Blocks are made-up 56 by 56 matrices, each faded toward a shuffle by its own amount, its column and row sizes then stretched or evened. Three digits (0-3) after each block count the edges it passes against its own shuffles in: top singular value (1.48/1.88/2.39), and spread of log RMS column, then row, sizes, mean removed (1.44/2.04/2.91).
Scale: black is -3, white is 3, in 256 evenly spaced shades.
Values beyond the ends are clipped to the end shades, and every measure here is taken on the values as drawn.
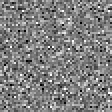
0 0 1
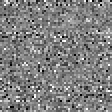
0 0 2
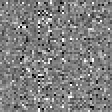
0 2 1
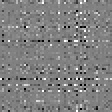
2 2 3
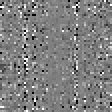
1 3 1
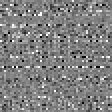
1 0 3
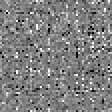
0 2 1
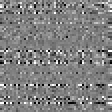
3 1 3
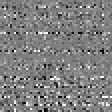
0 1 3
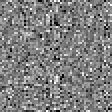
2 1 0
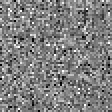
0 2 0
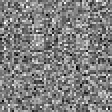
2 0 0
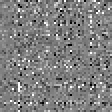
1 2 2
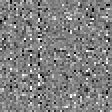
0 2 1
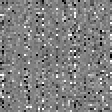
0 3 0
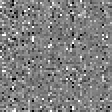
0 2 1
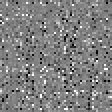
0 2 1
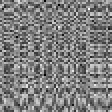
3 1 0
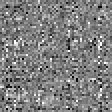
1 2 1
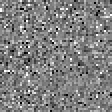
0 1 1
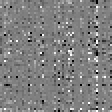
1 3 2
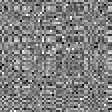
3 1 1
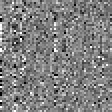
2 2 0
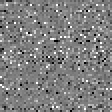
0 0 2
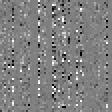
0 3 0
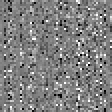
0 3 0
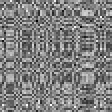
3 0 0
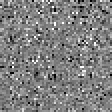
0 1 2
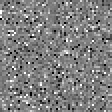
0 0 0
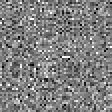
2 0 0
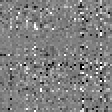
0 2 2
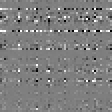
2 2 3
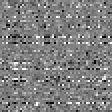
2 1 3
